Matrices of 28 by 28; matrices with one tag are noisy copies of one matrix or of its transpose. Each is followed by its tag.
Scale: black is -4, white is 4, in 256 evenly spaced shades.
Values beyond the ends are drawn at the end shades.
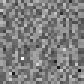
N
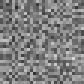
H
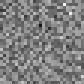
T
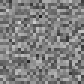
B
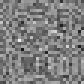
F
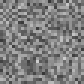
F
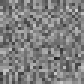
H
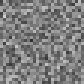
T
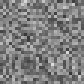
F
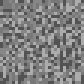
H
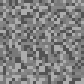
T
